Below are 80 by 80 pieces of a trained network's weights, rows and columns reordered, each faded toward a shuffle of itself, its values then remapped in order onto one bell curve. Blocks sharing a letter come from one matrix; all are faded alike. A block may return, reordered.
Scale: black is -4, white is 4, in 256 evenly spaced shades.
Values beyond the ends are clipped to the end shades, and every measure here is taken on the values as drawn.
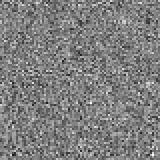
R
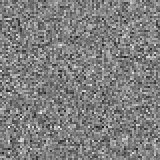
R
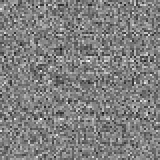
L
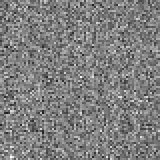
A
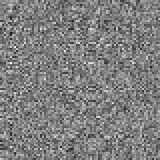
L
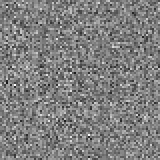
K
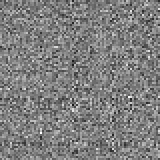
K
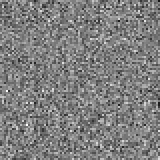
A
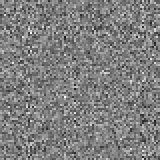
K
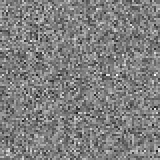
R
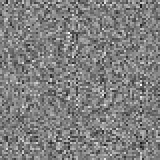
K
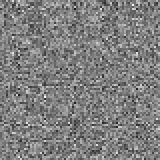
K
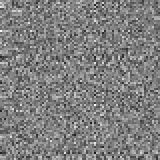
K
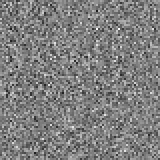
R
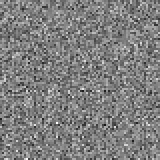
A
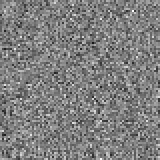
R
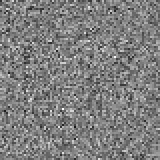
R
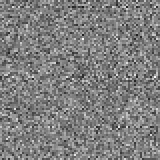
R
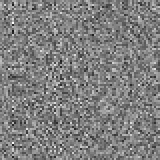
K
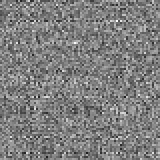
L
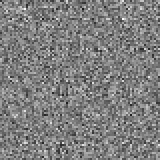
R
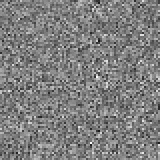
K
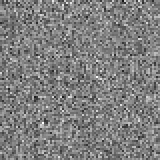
A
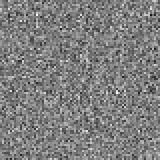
R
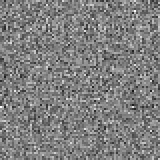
R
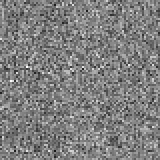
A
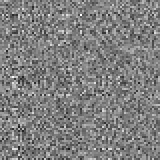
L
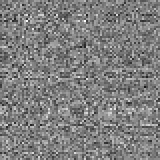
L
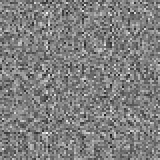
K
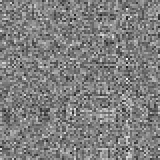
K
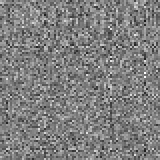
K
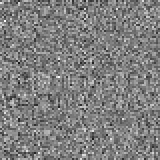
K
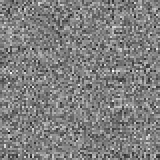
L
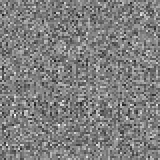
A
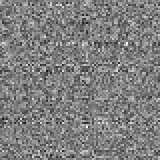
L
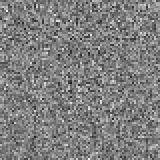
R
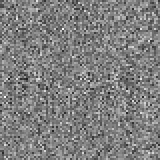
A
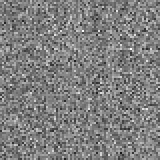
A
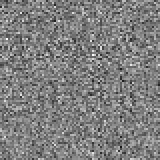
K
